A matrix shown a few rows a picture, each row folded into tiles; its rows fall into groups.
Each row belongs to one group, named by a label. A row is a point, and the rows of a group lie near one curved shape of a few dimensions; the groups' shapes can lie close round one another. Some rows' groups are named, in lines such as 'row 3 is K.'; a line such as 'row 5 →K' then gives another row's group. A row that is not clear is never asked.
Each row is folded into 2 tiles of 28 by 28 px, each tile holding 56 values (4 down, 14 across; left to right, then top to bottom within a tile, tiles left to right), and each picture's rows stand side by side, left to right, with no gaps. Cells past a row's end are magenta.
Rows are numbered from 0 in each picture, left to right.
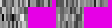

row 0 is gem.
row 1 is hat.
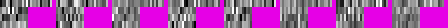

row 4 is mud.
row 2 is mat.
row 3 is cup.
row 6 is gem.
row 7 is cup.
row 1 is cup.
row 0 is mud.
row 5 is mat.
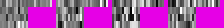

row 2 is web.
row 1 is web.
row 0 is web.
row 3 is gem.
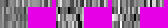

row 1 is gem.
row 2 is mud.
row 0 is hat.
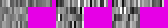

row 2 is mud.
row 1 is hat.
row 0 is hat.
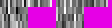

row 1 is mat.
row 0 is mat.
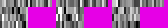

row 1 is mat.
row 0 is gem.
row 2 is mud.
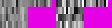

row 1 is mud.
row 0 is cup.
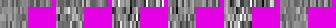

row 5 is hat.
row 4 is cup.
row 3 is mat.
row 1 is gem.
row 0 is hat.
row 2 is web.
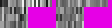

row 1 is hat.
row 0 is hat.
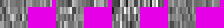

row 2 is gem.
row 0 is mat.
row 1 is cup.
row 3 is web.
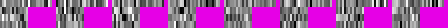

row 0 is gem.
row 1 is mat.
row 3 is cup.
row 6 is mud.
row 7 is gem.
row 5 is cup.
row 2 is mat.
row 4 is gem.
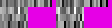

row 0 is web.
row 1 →web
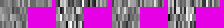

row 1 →hat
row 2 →cup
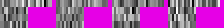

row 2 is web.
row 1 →cup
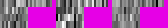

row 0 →cup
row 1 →mat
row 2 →gem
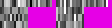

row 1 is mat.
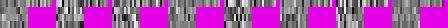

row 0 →gem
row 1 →mud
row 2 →gem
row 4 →cup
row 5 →mat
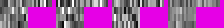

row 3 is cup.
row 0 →gem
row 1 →cup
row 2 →gem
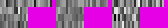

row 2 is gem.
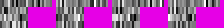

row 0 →hat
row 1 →mud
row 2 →mud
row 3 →mud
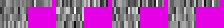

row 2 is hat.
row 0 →web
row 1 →web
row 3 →hat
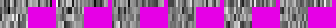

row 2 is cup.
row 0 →mat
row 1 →cup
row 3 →hat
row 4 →cup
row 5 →web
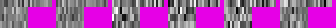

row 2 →mat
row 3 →mud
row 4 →cup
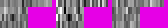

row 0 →mat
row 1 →mat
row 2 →cup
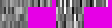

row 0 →mud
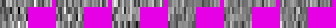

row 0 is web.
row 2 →mud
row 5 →cup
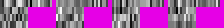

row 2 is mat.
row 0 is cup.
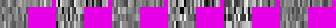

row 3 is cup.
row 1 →cup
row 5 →gem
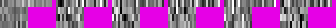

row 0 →hat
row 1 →gem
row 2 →mat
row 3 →mat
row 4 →mat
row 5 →hat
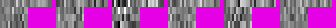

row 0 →cup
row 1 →hat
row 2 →cup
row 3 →hat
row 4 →cup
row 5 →gem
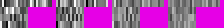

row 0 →cup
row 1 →cup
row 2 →cup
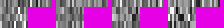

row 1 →hat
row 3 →mat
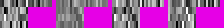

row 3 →gem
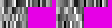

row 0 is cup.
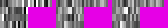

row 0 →hat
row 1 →cup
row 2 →cup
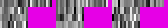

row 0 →gem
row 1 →web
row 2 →mud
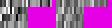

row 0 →mud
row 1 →mud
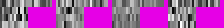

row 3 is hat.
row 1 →cup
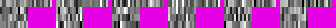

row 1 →web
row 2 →cup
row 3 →mat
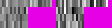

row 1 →mat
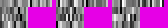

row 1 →cup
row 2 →mud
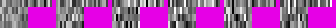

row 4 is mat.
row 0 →gem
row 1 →cup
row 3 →cup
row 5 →mat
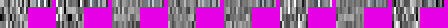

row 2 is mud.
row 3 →web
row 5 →mat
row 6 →mat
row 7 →web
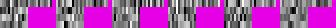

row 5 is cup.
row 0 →mud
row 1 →cup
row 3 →mat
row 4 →cup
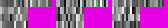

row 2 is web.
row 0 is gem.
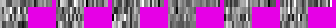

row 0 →web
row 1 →cup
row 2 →mat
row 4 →web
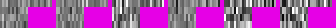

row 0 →gem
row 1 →cup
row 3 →mat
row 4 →mud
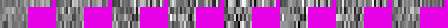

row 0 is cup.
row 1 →cup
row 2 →hat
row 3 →gem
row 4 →cup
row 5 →hat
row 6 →mud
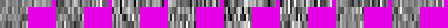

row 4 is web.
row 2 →mat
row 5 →mat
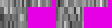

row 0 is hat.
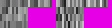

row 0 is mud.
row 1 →hat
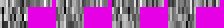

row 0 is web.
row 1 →mat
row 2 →mat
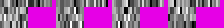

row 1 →gem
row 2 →cup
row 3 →mud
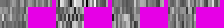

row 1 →cup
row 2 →mat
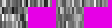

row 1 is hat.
